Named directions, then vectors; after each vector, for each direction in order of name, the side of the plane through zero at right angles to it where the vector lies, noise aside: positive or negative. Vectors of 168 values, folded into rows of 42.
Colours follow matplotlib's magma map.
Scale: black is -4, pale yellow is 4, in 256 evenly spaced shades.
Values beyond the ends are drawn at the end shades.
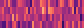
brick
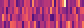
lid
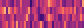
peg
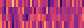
negative, negative, negative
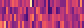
negative, negative, negative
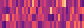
positive, positive, negative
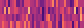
negative, positive, positive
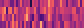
positive, positive, positive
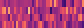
negative, negative, positive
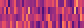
negative, positive, positive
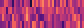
positive, positive, positive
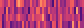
positive, negative, negative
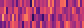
positive, positive, positive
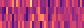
negative, negative, negative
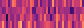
negative, positive, negative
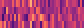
negative, negative, negative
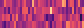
positive, positive, negative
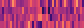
negative, positive, negative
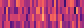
positive, negative, negative
